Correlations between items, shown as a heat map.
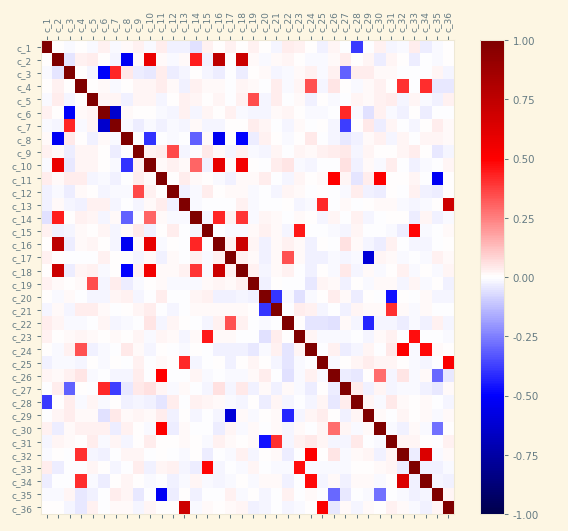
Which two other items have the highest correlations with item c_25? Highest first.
c_36, c_13
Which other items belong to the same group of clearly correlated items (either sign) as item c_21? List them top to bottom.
c_20, c_31
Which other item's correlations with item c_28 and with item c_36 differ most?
c_13
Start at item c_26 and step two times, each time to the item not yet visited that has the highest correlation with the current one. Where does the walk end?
c_30
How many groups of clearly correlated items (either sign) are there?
11
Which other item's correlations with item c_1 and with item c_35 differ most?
c_11
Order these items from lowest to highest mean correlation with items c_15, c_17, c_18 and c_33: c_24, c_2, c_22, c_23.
c_24, c_22, c_2, c_23
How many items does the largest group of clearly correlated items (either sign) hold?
6
